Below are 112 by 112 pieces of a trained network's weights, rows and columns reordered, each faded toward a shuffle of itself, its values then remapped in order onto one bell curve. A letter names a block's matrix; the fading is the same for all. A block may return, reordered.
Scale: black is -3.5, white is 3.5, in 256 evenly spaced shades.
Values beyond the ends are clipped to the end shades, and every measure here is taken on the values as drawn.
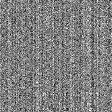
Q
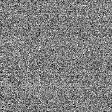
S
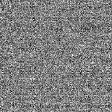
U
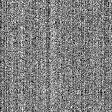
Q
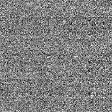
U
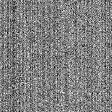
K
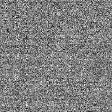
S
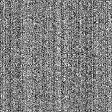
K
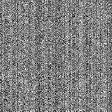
Q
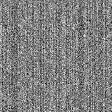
K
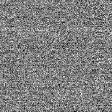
U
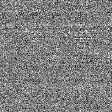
U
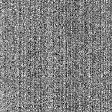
K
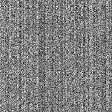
Q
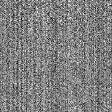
Q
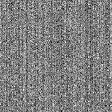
Q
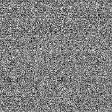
S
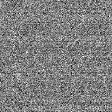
U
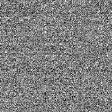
S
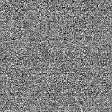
U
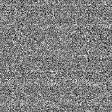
S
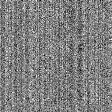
K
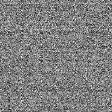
S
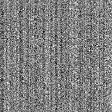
K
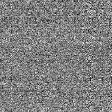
U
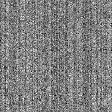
K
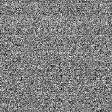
U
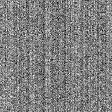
Q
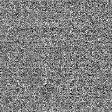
S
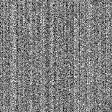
Q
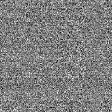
S
